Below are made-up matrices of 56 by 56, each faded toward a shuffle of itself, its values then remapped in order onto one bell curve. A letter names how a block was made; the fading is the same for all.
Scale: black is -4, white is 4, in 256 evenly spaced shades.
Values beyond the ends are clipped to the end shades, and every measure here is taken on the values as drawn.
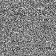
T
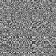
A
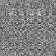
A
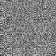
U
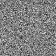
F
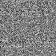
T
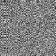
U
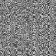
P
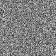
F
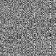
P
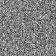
F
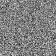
T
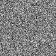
F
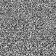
T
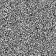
F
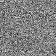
T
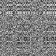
U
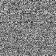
T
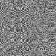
U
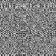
A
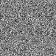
T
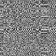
A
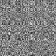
U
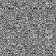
A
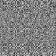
A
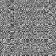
A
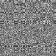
A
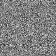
T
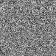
T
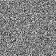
T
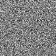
T
